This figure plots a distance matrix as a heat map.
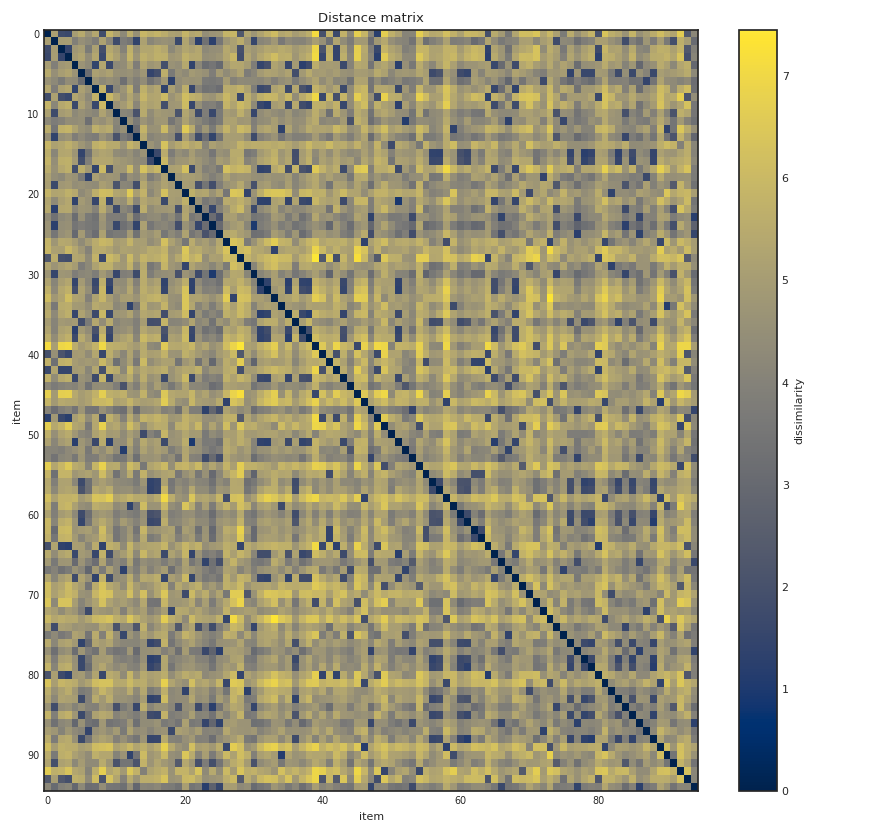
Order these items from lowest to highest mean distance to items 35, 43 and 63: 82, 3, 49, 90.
82, 90, 49, 3
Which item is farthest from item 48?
39
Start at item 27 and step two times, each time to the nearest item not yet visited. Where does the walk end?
6
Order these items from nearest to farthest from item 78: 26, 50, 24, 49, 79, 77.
79, 24, 50, 77, 26, 49
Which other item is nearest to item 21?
51
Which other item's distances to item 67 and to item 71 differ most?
75
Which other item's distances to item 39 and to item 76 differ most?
5
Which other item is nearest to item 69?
49
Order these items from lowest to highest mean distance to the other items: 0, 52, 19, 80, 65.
19, 52, 65, 80, 0
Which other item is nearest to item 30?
24
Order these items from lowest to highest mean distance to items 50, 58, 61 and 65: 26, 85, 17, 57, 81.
85, 57, 26, 81, 17
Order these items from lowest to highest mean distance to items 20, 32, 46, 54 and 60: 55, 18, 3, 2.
18, 55, 2, 3
